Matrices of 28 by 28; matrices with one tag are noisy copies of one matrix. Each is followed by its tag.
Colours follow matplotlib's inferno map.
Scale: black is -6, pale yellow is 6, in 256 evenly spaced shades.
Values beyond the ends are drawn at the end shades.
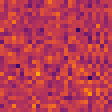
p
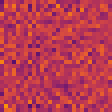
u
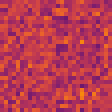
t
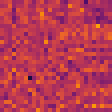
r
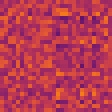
t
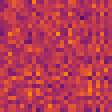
p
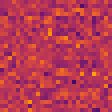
t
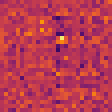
t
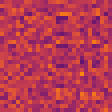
t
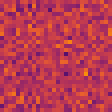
u
